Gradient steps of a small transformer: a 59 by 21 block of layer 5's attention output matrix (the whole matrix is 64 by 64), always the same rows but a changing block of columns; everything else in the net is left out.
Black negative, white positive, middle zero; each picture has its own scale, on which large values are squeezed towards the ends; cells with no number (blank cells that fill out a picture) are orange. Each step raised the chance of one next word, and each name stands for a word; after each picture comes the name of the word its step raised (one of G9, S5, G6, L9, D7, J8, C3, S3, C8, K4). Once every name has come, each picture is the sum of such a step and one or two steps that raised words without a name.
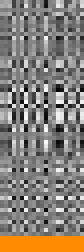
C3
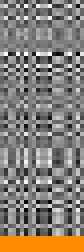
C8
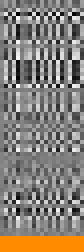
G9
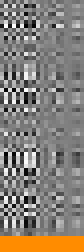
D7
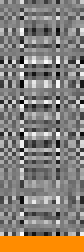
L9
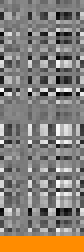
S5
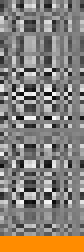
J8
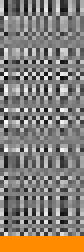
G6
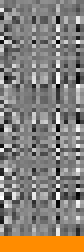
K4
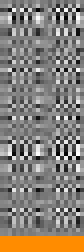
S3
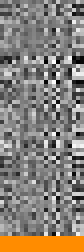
L9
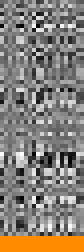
D7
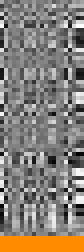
D7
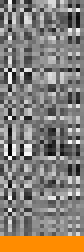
S3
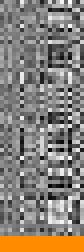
K4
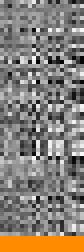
L9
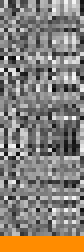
G6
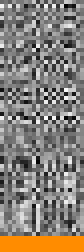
J8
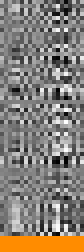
G6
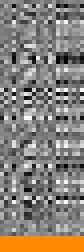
J8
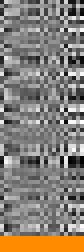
G6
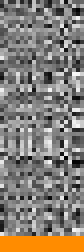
G6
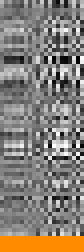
L9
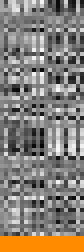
G6
